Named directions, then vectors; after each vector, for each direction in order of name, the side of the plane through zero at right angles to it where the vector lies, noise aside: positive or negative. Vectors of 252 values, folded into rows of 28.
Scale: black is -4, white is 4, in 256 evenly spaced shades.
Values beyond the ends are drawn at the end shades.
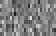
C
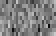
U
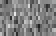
negative, positive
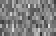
negative, negative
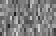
positive, negative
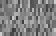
negative, positive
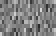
negative, positive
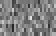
positive, positive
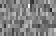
negative, positive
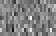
positive, positive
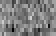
positive, positive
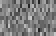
positive, positive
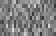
negative, negative
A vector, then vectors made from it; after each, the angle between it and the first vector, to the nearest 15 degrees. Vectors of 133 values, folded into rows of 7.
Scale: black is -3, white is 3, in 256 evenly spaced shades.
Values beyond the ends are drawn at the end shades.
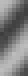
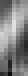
150 degrees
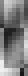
45 degrees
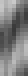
30 degrees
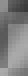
45 degrees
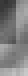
105 degrees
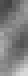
120 degrees
